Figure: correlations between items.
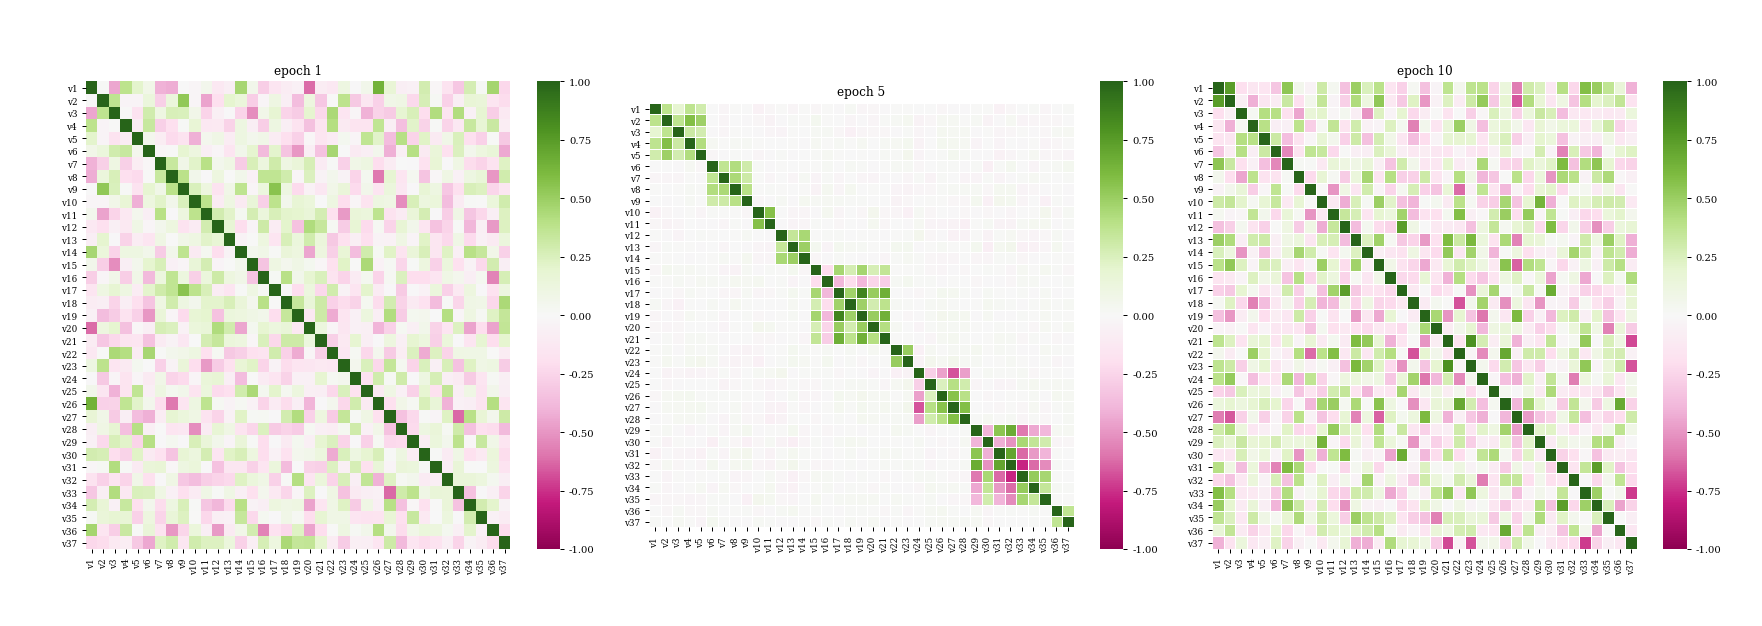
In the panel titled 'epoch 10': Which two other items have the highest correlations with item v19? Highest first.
v27, v20
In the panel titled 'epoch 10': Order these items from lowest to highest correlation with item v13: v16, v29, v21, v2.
v16, v29, v2, v21
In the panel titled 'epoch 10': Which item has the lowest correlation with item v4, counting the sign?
v18
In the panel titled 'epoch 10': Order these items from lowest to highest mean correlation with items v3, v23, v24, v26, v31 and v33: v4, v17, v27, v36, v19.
v27, v19, v17, v4, v36
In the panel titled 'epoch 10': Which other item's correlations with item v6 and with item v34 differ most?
v31
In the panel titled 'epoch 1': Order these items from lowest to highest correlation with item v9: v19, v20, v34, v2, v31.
v19, v20, v31, v34, v2
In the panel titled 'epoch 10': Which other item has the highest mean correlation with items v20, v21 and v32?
v23
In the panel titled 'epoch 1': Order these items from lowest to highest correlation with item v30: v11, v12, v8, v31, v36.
v8, v12, v31, v36, v11
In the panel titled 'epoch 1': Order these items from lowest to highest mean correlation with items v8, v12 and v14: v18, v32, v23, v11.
v23, v32, v11, v18
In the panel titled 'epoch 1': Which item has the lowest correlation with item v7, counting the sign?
v1
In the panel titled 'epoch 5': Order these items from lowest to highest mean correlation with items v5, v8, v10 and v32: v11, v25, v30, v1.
v30, v25, v1, v11
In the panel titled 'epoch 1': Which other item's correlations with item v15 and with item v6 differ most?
v3
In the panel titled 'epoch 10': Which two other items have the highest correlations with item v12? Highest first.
v17, v30
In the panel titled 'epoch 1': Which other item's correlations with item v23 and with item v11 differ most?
v2
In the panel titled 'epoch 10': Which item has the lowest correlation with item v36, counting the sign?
v34
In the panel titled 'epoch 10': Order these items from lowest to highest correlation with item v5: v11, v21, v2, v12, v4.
v12, v2, v11, v21, v4
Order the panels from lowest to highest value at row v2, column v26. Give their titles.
epoch 1, epoch 5, epoch 10
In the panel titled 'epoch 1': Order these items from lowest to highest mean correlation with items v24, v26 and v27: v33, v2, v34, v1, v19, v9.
v33, v2, v9, v34, v19, v1
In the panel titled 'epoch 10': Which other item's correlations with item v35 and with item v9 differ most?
v22
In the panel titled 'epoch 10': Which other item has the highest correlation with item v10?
v29
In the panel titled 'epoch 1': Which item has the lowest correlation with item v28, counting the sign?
v10
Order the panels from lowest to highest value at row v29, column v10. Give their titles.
epoch 5, epoch 1, epoch 10
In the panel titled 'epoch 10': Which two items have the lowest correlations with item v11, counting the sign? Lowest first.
v9, v18
